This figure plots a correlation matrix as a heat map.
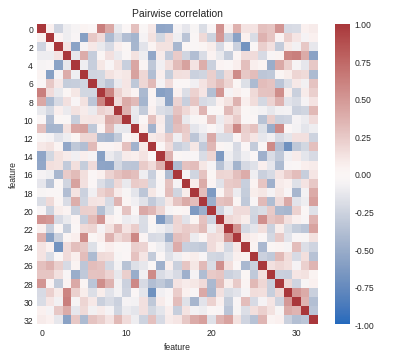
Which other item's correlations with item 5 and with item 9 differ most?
32
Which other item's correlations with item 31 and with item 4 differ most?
2
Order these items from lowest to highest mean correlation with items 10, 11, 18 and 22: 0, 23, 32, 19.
0, 19, 32, 23
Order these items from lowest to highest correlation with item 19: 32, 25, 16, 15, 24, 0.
24, 0, 25, 15, 16, 32
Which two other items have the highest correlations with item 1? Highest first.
21, 26
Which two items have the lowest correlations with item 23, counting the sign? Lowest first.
1, 15
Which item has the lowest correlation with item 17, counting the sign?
27
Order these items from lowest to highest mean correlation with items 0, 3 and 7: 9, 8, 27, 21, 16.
9, 16, 27, 21, 8
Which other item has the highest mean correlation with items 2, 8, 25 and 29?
3
